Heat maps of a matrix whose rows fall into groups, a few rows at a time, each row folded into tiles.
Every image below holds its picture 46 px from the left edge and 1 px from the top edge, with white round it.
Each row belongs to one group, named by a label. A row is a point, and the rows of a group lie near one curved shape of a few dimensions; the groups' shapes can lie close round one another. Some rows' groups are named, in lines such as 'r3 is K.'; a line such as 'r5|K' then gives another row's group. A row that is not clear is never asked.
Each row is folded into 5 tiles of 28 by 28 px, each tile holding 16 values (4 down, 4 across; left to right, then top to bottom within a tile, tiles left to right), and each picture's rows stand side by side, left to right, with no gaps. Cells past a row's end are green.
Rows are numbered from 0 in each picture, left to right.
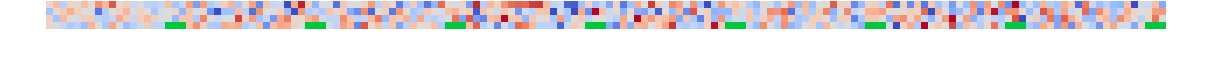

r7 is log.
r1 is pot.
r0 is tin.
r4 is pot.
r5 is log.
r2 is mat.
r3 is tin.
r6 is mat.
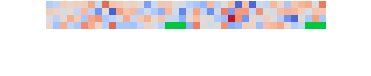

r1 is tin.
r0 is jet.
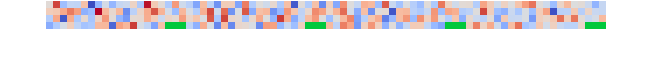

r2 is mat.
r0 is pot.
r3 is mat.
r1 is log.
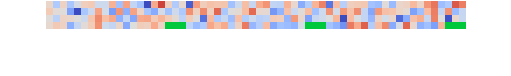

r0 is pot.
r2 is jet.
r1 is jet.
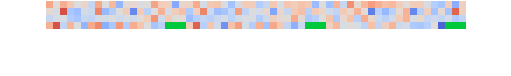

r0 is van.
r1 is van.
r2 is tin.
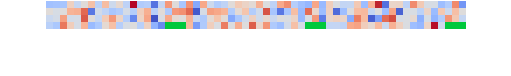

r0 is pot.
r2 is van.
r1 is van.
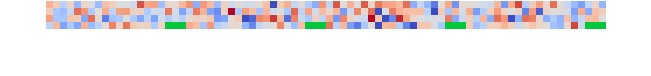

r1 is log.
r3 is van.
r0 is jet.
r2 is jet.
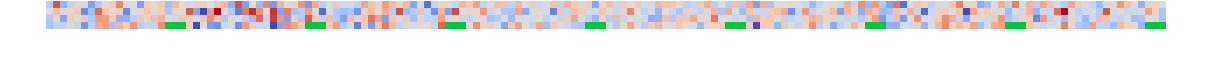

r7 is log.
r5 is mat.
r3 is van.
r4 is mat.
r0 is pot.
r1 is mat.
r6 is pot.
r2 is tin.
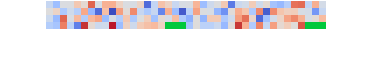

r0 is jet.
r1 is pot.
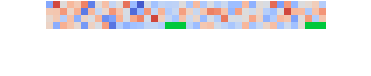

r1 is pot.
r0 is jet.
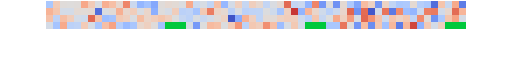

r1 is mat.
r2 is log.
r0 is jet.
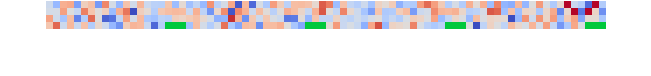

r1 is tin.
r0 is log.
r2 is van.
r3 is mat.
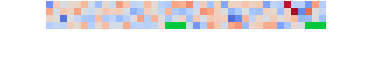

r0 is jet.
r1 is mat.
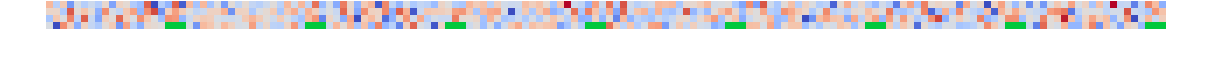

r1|mat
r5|log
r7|pot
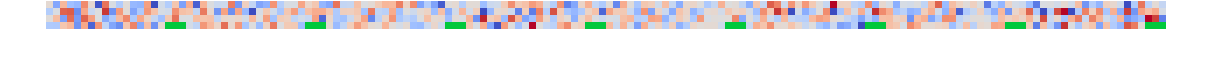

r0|log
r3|jet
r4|mat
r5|tin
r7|mat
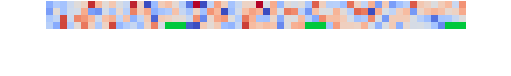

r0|pot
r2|tin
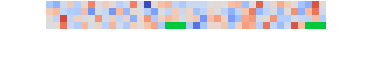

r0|pot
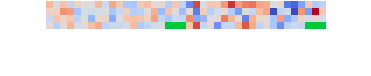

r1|tin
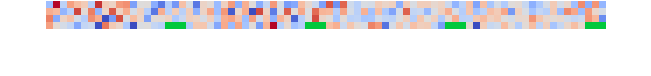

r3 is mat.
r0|jet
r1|log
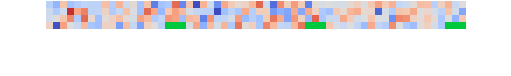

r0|log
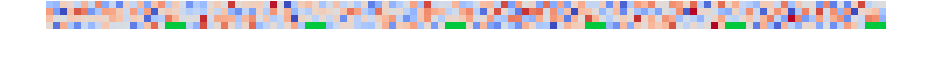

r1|pot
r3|mat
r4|pot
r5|mat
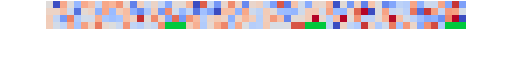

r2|mat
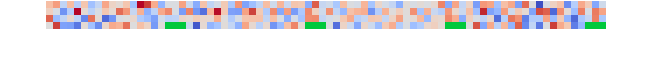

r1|mat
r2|mat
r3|log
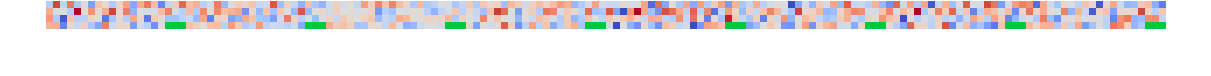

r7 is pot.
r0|jet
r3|log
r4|mat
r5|pot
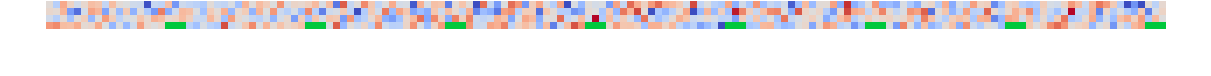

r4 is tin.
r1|jet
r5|pot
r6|log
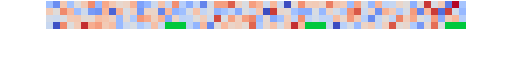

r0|jet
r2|mat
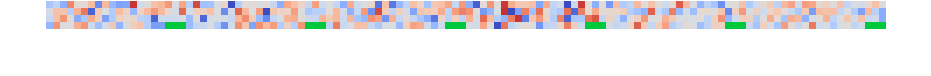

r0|tin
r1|pot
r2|tin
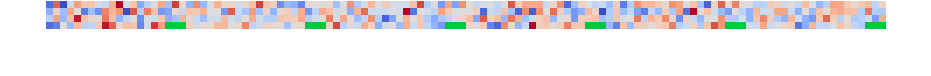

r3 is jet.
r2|log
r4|pot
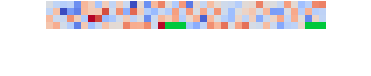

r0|tin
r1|jet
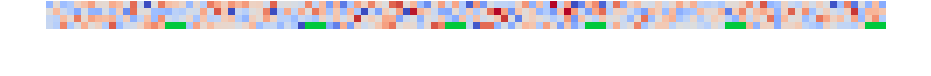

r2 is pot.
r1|tin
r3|pot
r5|log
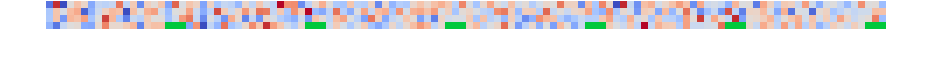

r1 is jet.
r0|pot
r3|log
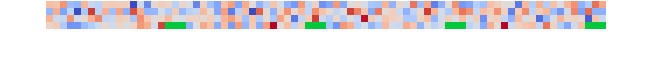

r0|tin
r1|log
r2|pot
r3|jet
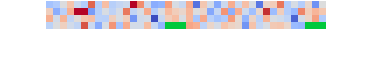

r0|log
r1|log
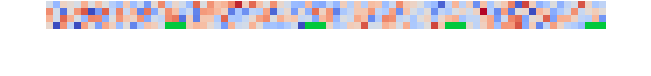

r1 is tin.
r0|mat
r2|van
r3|mat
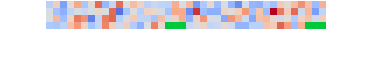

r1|tin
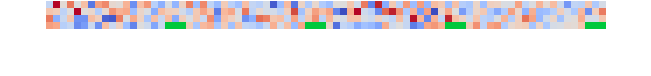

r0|jet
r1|log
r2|mat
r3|van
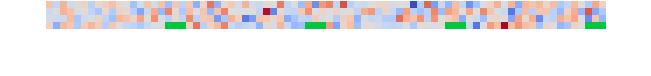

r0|mat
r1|log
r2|log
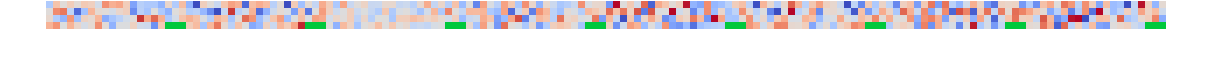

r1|van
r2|mat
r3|mat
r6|log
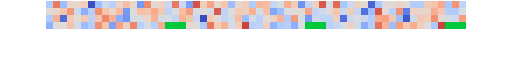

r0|pot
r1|jet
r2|pot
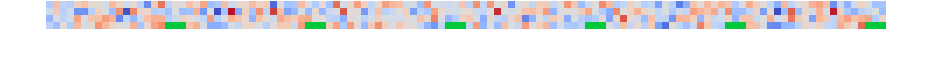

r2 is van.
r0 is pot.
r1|tin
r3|jet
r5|tin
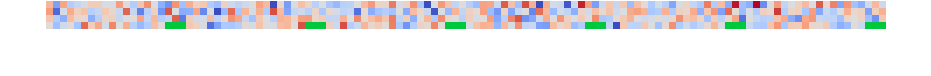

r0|van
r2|pot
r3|mat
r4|mat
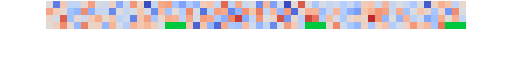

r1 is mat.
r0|pot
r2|tin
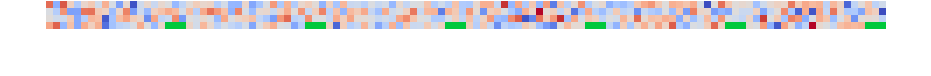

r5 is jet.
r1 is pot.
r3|mat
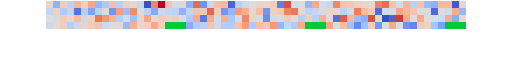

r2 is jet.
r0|pot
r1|pot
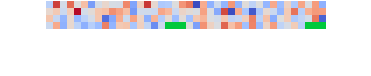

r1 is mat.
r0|jet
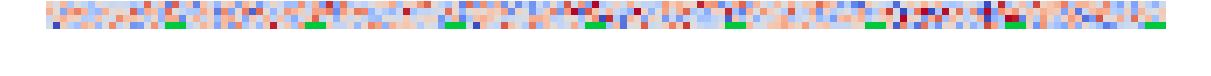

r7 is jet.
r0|mat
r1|log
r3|mat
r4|jet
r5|van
